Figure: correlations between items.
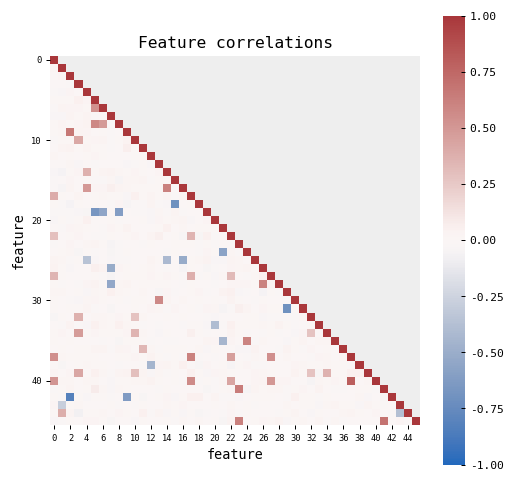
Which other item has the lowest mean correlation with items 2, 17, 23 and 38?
42
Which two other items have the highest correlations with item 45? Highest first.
41, 23
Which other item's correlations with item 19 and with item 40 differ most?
37
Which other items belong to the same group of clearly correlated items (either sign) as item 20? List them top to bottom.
33
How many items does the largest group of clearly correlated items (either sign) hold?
6
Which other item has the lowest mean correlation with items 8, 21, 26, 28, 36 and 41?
7
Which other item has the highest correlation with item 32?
3
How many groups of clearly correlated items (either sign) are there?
15
